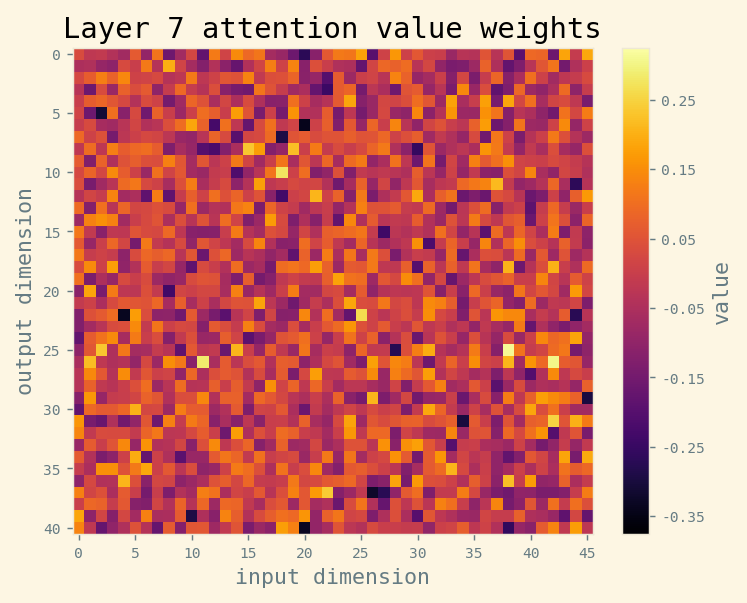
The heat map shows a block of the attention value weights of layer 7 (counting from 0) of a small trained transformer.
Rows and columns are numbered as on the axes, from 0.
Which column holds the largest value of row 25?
38
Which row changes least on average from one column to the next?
23
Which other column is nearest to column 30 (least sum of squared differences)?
12
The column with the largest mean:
24
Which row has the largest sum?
26
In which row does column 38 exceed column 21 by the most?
25
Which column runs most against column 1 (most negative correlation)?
0
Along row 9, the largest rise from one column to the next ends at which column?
31
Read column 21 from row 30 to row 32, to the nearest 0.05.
0 -0.05 0
